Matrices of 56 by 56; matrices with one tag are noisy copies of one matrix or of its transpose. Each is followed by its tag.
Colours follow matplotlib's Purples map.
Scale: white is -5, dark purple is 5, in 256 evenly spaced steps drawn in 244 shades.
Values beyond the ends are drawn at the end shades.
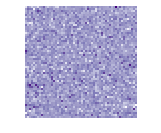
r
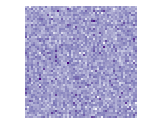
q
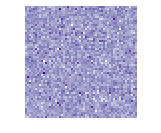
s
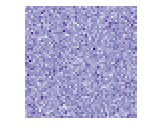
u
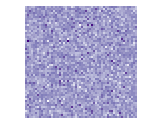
s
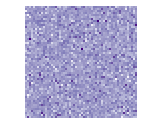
q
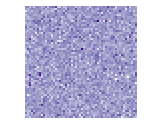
q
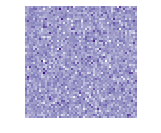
s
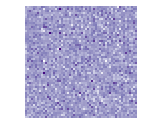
s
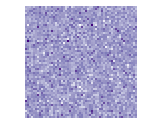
s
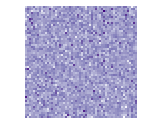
r
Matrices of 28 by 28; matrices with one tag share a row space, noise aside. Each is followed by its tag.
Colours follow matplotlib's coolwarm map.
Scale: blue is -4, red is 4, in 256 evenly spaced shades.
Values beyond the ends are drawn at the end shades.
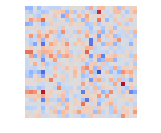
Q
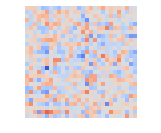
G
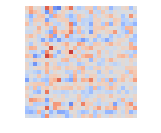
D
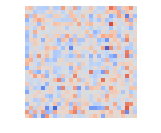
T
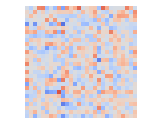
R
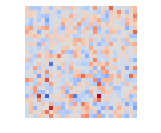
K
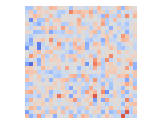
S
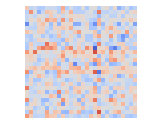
R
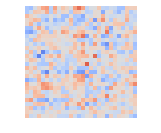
G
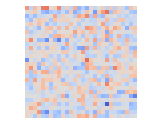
G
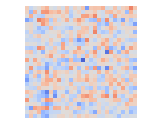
G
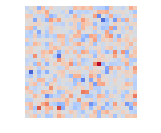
K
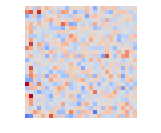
S
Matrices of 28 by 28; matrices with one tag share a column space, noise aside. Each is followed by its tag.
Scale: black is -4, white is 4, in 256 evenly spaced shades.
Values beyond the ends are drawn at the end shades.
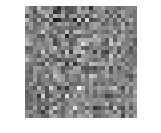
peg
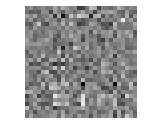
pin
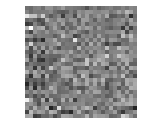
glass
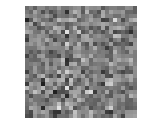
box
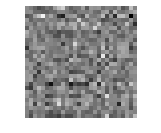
pin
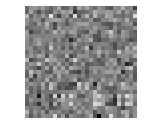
pin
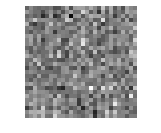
peg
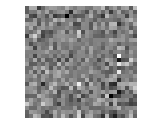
pin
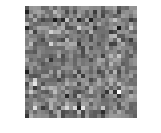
box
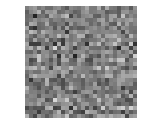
glass
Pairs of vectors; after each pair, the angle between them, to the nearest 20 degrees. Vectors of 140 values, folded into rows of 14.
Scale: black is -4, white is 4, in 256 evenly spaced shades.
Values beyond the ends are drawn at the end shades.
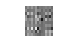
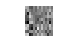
120 degrees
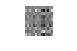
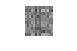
140 degrees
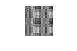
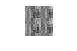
160 degrees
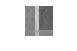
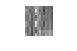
60 degrees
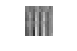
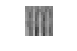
160 degrees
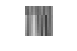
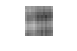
60 degrees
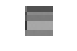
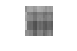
160 degrees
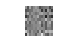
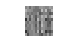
140 degrees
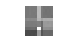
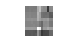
40 degrees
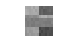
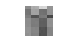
80 degrees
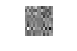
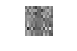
160 degrees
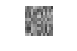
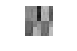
100 degrees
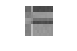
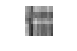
140 degrees
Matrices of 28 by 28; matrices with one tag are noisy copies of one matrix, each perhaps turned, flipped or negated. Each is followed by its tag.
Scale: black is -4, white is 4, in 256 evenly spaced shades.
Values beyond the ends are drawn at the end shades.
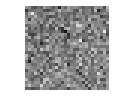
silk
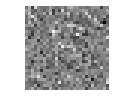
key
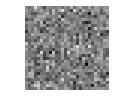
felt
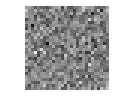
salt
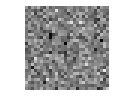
key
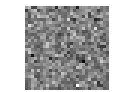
key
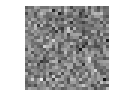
silk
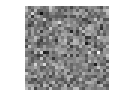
salt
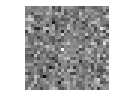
felt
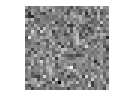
key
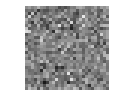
salt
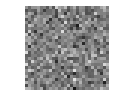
salt
